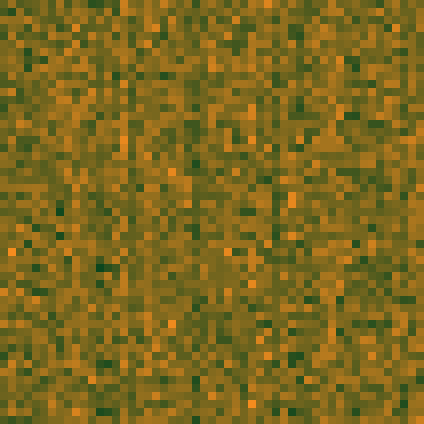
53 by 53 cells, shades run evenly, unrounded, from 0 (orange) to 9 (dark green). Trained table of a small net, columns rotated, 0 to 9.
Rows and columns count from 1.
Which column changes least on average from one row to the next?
23
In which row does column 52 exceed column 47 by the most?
45
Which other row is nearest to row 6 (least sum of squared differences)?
20
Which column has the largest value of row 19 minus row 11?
37
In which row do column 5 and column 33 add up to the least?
43
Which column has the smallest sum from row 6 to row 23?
16
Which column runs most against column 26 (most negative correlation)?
5
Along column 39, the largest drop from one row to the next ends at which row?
39
